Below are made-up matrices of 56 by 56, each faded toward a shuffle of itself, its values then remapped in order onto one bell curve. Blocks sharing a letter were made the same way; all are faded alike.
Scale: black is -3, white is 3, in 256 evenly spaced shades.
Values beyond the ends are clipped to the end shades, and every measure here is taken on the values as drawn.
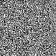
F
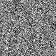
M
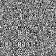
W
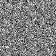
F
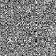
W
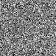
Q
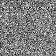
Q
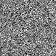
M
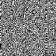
W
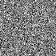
F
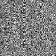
W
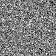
M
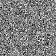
M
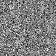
M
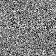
Q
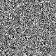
F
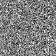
F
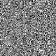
W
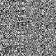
W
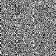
W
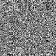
W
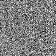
F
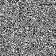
Q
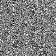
F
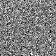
F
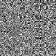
W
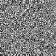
W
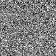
Q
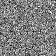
M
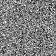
M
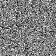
Q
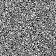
M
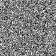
M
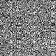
W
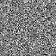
W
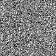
F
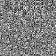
W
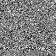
Q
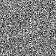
F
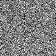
F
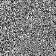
F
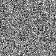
M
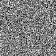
F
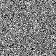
M
